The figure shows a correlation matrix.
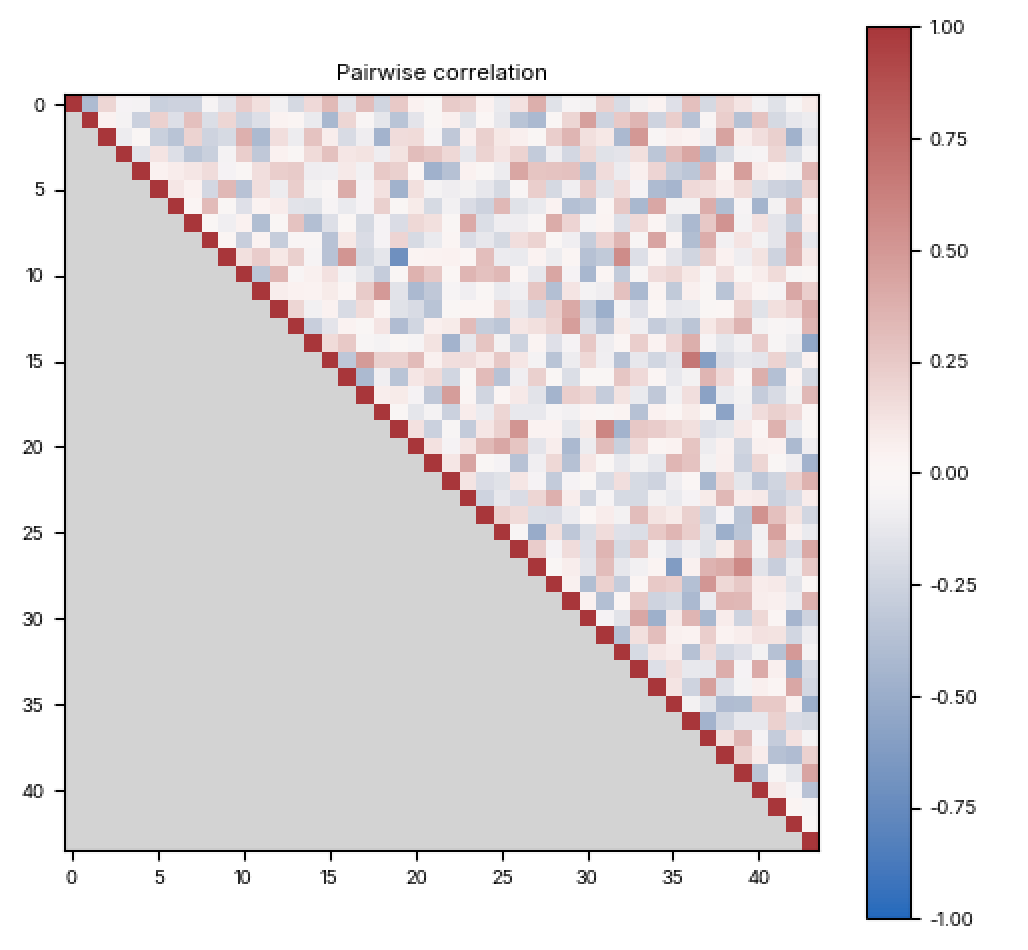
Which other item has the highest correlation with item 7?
38
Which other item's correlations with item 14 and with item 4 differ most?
43
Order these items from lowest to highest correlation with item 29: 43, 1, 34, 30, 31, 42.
31, 34, 42, 30, 1, 43
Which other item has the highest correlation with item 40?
24
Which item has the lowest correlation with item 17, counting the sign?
37
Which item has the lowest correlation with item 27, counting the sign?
35
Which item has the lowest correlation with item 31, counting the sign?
12
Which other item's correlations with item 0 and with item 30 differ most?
1
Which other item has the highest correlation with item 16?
9
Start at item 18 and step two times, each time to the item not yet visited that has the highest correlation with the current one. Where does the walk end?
42
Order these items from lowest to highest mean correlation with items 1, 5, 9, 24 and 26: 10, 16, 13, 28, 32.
28, 10, 13, 32, 16
